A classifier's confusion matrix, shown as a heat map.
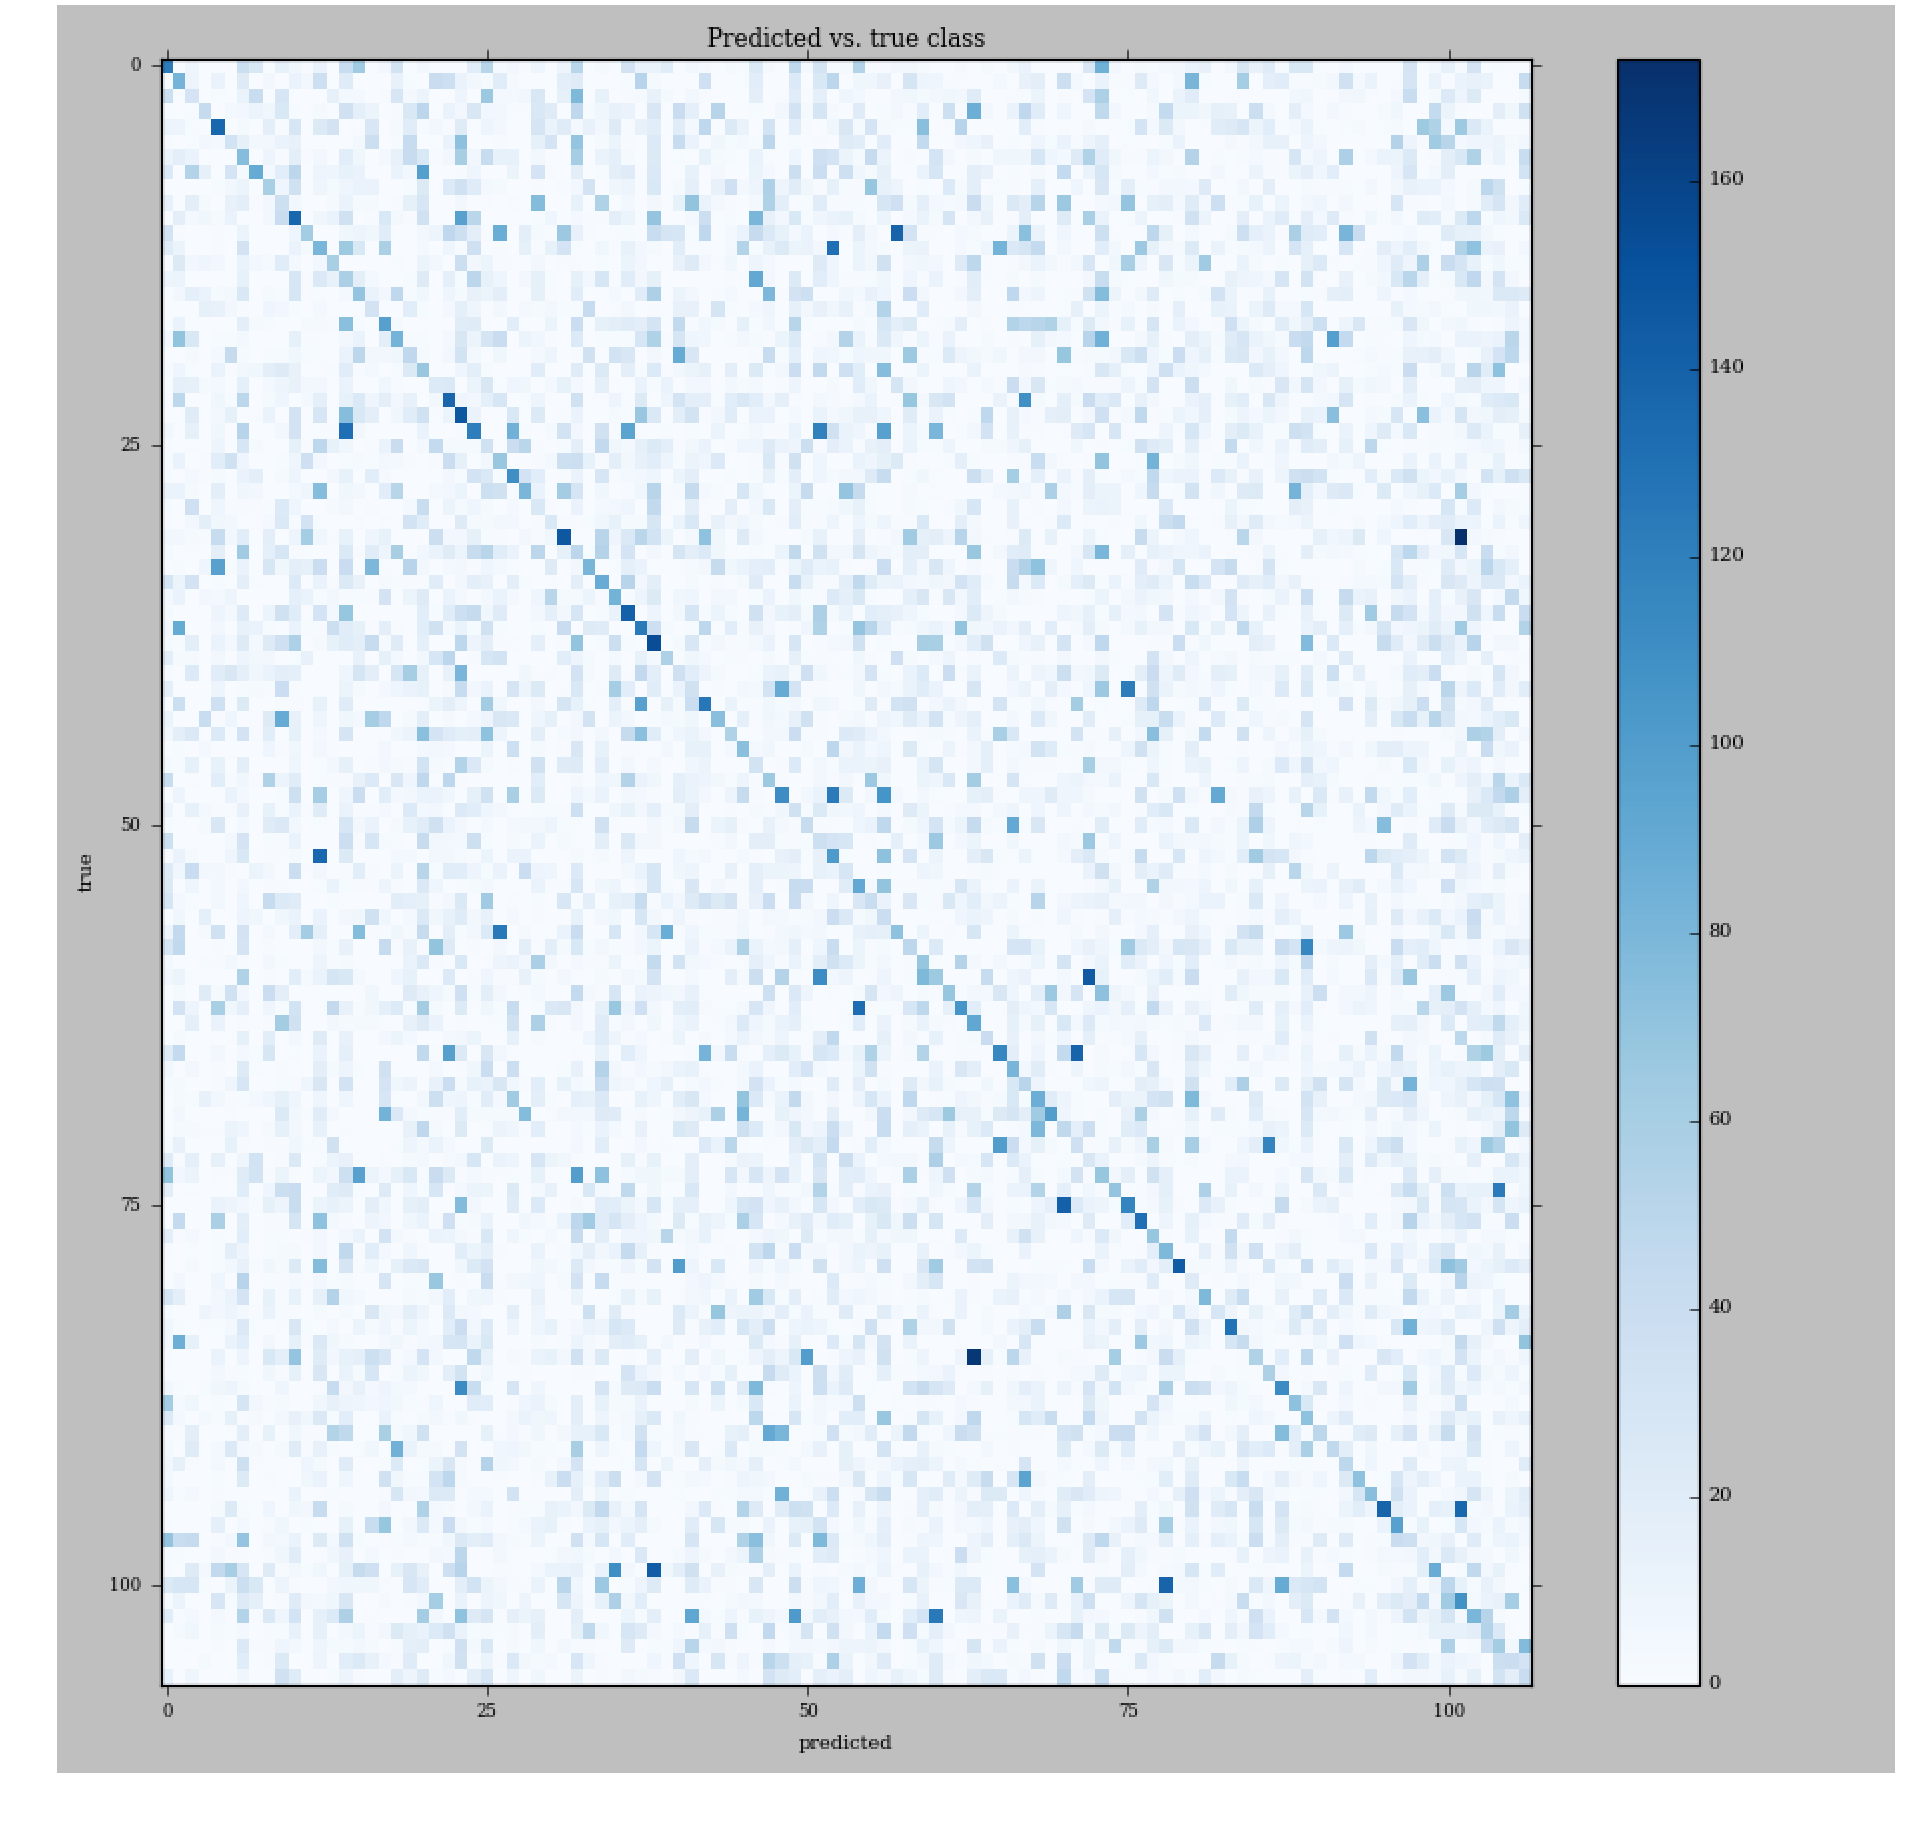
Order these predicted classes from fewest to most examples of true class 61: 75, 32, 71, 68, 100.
75, 68, 71, 32, 100
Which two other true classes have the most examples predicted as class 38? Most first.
99, 10
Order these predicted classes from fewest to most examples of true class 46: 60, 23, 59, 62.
62, 59, 60, 23
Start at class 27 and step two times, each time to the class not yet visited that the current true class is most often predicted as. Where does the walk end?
34
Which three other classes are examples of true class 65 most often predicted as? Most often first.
71, 22, 42
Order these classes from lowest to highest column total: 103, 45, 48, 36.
48, 45, 103, 36
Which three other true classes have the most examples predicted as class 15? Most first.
73, 57, 0
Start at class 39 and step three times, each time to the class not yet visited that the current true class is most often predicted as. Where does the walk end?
97
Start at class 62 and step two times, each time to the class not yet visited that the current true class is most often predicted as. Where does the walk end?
56
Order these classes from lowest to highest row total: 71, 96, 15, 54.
54, 96, 15, 71
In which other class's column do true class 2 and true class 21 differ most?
32
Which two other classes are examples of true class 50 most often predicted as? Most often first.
66, 95
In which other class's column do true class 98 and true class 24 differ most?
14
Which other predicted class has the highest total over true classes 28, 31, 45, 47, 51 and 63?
101
